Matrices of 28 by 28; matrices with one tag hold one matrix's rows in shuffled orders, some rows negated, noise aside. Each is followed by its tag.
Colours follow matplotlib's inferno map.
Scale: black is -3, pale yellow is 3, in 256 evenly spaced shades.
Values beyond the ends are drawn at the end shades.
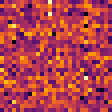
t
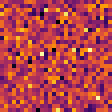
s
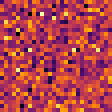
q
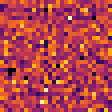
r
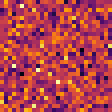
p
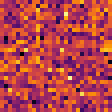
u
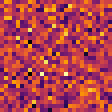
q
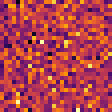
q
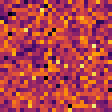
r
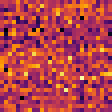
u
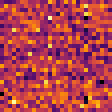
t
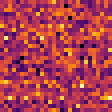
u
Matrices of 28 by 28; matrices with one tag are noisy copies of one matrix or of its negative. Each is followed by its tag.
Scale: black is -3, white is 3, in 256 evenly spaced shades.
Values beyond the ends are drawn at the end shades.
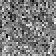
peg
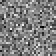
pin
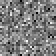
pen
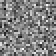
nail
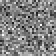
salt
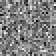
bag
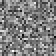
bag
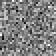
nail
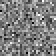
pen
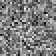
pen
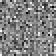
bag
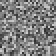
pin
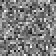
nail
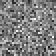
salt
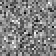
pin
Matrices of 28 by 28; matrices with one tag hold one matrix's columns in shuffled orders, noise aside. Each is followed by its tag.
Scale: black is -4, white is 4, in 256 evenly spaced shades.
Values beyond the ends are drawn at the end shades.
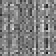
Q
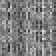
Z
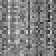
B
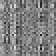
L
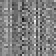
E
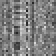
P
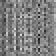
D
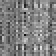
L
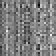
L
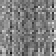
Z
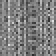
E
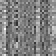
P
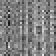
P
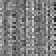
E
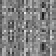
Z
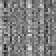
L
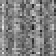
Q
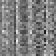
B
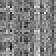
Z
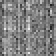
Q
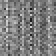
E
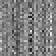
D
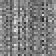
E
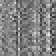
D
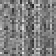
Q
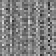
E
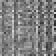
P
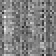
P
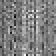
P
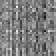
Z
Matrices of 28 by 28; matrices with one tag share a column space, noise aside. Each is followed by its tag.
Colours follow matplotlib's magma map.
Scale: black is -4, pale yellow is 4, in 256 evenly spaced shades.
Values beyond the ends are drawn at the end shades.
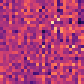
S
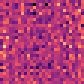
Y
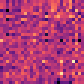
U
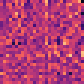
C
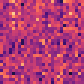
C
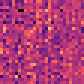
S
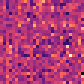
C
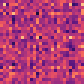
Y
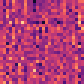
S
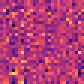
U
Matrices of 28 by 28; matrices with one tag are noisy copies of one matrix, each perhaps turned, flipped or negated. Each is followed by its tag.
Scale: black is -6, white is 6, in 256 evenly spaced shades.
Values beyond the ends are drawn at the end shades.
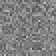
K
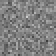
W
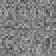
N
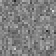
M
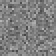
N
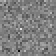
W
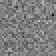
W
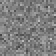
K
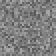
N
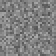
W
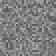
K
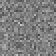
K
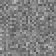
N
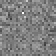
K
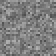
M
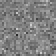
M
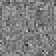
M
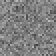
K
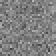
K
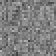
M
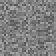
N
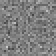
N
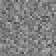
W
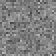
M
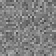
K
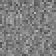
K
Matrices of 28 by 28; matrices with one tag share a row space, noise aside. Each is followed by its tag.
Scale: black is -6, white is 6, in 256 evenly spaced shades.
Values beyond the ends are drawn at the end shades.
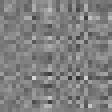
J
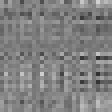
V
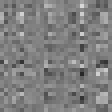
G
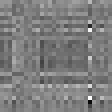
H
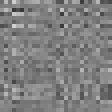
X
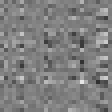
G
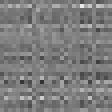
V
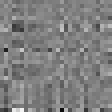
X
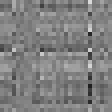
H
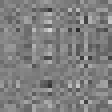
J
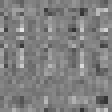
G
